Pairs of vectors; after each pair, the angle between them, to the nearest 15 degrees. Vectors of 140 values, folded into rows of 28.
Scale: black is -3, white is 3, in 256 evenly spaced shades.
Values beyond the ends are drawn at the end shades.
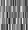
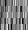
150 degrees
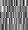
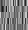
150 degrees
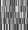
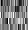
120 degrees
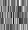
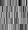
135 degrees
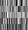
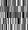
150 degrees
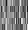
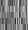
150 degrees
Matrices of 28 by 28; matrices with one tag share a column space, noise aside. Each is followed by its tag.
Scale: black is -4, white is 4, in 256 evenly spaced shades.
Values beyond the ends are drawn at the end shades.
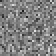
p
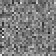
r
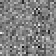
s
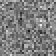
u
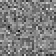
u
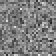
u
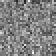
s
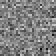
p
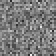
u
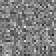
p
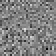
p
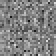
u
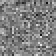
r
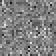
r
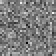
r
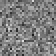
p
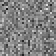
u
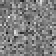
s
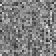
u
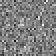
p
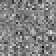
s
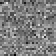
r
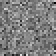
u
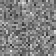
s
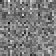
s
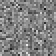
u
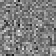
p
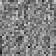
s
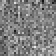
s
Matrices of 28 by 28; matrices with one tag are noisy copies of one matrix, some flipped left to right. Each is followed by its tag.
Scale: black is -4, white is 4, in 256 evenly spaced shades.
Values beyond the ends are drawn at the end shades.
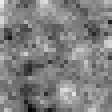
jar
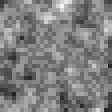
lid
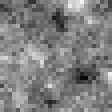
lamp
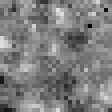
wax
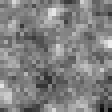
wax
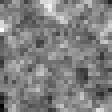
lid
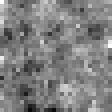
jar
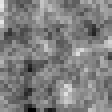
jar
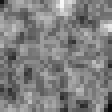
lid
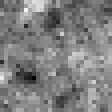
lamp
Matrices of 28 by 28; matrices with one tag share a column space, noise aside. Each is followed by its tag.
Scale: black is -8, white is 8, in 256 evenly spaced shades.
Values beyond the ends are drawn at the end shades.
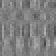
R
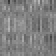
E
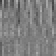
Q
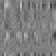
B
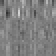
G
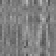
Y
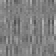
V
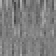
Q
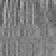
Q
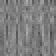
Y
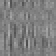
R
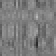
R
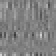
B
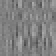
R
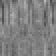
Q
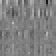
G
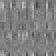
B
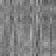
Y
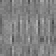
V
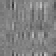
B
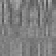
Q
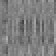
V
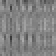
E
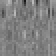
G
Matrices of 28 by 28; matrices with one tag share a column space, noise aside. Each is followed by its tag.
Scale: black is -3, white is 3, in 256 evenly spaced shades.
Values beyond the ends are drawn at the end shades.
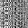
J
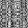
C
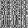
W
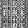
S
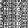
J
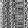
J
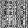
W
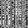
W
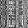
W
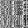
W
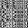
C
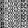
J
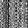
J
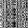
C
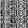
S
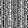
W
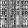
W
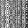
S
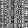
S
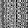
J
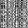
C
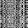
S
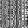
W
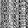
J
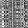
C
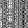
C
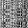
C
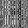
W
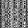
C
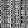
S
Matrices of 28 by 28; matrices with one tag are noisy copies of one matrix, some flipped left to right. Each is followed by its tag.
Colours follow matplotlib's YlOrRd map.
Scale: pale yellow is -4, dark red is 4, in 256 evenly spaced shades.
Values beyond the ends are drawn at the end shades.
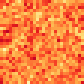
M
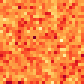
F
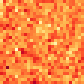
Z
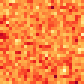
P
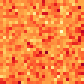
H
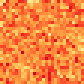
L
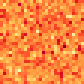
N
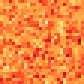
H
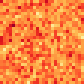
M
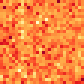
H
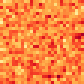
P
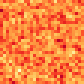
N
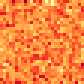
L
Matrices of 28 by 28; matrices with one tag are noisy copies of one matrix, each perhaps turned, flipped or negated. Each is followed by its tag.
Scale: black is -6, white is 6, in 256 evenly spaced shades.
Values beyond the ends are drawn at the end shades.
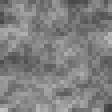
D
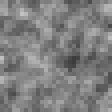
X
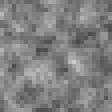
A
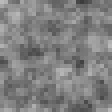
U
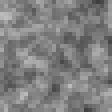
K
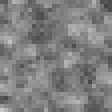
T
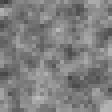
T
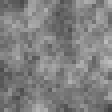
D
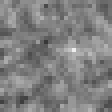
X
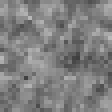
X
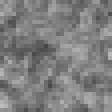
X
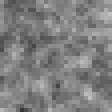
K
